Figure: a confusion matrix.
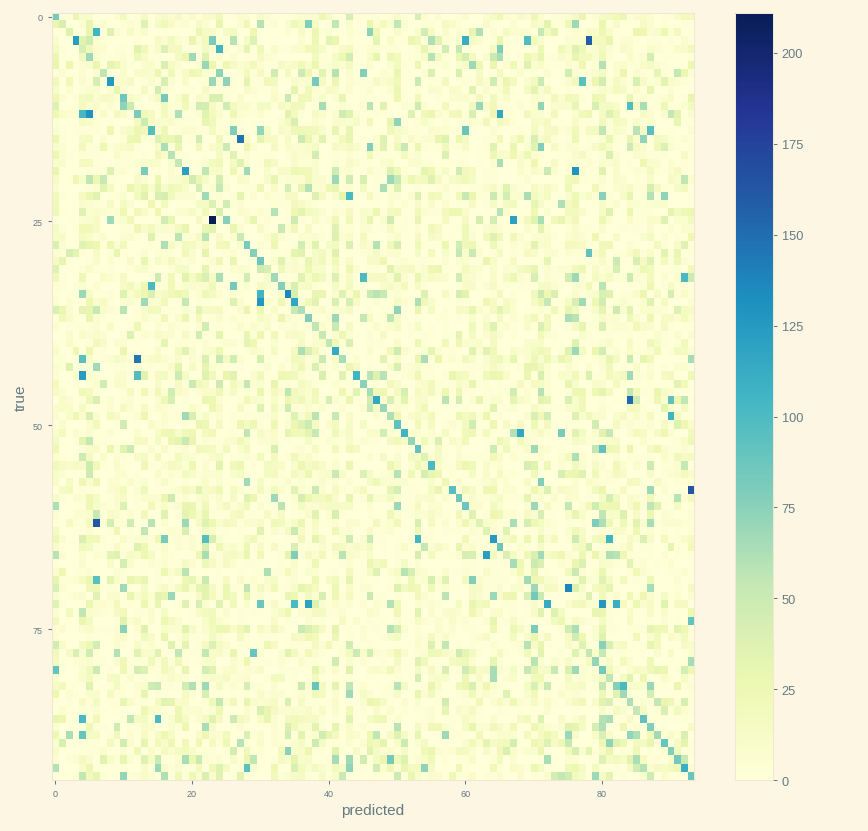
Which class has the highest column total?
80
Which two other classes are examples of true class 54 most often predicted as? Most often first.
76, 4
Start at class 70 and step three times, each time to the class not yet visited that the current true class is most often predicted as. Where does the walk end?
16
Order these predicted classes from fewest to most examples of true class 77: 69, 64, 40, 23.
64, 40, 23, 69
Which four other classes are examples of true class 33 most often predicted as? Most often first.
14, 26, 80, 35
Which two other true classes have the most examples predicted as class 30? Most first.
35, 34
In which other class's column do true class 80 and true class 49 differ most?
90
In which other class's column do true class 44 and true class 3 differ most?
78
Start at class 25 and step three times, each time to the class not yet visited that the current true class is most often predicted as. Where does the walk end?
93
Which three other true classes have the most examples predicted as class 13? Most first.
19, 35, 63
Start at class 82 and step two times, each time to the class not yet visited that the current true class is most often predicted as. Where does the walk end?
43
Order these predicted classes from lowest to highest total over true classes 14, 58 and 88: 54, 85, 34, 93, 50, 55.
54, 55, 34, 50, 85, 93
